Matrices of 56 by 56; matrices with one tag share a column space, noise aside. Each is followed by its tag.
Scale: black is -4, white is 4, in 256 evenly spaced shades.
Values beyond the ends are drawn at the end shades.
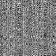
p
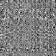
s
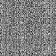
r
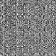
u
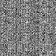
r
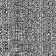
r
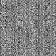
u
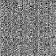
p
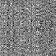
u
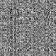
s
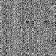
u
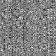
s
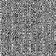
r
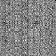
u
